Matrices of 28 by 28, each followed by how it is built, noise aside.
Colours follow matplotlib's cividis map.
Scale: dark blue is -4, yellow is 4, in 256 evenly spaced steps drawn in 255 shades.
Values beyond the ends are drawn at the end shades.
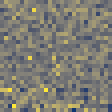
uneven rows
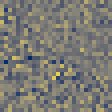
lower triangular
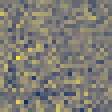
lower triangular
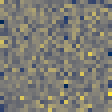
uneven columns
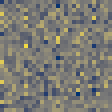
uneven columns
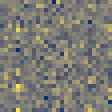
uneven columns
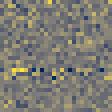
uneven rows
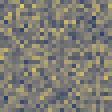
noise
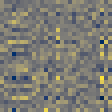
low rank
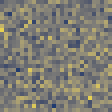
noise
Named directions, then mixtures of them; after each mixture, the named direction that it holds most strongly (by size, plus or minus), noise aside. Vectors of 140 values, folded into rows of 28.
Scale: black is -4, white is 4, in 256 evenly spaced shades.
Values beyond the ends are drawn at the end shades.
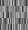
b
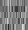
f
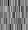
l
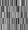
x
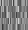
x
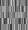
b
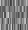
b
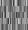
b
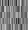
x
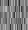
l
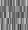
b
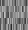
b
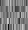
f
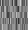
x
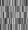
b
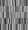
b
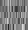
f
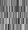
f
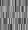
b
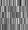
x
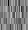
l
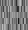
x
